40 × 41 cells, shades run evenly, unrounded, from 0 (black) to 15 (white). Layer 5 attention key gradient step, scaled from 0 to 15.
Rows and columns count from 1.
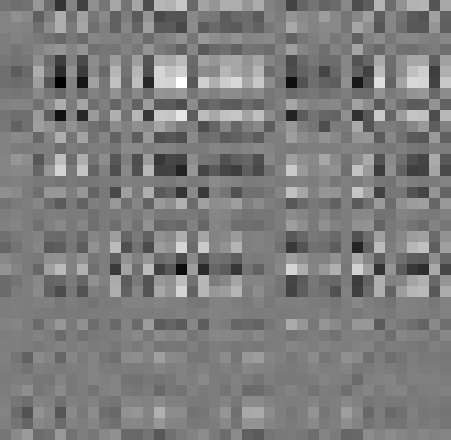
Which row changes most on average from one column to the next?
8
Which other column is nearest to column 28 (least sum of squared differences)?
31
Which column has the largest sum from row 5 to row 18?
15
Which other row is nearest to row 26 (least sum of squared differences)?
22
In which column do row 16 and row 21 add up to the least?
17
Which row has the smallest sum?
16
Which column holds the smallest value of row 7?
6
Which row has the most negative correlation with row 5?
4
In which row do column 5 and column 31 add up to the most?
25
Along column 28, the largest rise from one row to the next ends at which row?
24
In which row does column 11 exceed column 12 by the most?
23
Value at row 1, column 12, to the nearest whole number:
7
